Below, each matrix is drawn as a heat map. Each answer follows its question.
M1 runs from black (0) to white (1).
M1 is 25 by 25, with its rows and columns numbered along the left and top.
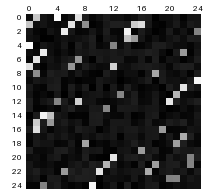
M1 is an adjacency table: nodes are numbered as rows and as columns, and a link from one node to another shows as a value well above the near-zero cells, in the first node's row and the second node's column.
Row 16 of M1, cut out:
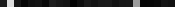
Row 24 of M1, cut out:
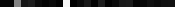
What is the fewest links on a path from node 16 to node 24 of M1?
6
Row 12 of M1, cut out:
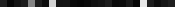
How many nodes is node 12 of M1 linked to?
3
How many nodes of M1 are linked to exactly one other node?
5
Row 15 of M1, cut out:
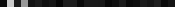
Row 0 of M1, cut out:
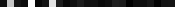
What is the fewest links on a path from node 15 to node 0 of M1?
2
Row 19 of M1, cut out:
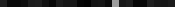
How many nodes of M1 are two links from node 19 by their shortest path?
1
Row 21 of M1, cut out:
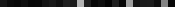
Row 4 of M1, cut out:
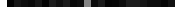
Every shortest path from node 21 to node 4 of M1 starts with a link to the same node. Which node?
node 23
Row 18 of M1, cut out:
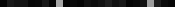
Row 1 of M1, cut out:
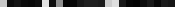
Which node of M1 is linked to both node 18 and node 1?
node 8
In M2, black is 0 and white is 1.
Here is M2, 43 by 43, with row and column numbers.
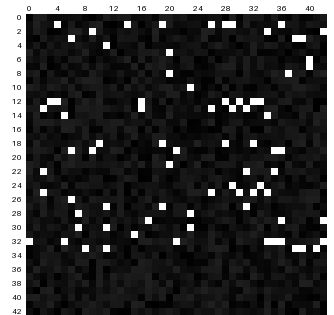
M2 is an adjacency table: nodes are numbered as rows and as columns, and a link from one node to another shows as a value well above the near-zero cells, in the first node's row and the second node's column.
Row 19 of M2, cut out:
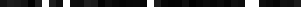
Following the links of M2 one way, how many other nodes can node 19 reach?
7
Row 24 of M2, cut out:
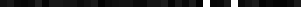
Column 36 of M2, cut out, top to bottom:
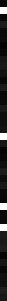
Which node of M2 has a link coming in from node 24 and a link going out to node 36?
node 29
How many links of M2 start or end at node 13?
5
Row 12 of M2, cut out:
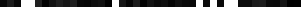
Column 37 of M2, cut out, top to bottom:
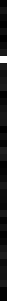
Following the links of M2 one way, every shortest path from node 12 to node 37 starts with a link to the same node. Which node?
node 33
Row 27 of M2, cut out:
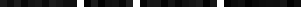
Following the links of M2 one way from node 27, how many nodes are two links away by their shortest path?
6
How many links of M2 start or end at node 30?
5
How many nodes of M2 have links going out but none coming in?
8
